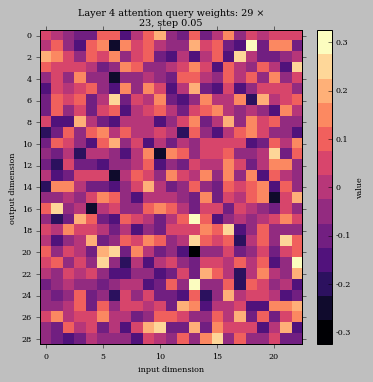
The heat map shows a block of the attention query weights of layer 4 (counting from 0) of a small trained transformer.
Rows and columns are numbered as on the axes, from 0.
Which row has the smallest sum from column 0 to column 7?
12
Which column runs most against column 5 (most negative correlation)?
13
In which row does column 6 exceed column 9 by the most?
10
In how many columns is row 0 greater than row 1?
8
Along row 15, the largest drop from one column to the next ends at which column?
20
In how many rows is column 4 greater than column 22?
12
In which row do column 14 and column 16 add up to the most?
18
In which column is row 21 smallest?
7
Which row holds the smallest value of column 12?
9
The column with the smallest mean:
6
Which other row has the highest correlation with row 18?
22
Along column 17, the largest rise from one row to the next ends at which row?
2
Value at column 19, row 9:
0.05
